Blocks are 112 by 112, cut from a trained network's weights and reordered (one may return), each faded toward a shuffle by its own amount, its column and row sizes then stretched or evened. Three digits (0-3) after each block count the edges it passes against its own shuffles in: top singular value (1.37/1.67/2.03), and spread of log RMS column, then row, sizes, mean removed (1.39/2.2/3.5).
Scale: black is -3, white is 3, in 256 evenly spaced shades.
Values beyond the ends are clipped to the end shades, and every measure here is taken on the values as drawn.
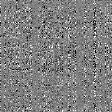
0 3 2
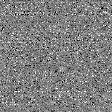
0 0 2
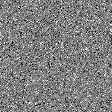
0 0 1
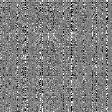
2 3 0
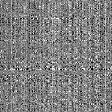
3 1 2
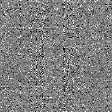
1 2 1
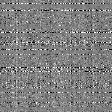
2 0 3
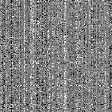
3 2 1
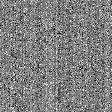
1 1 0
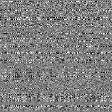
3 1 3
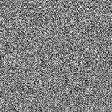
3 0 1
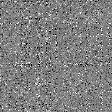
0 2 1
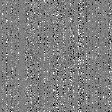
0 3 1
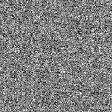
2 0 1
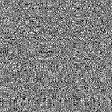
3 0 2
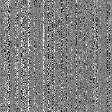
2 3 0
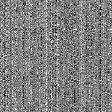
3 2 1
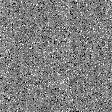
0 0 1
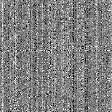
3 2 1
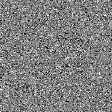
0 0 2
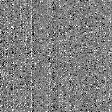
1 2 1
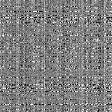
3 1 3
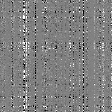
3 3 2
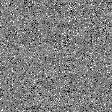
0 1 0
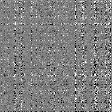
2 3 2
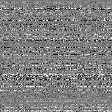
3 0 3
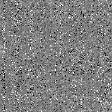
0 2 1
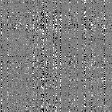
2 3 2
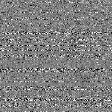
2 0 3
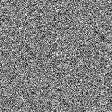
2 0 0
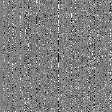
1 3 0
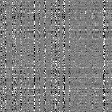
3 3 1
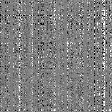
2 3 2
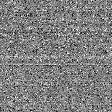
1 0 1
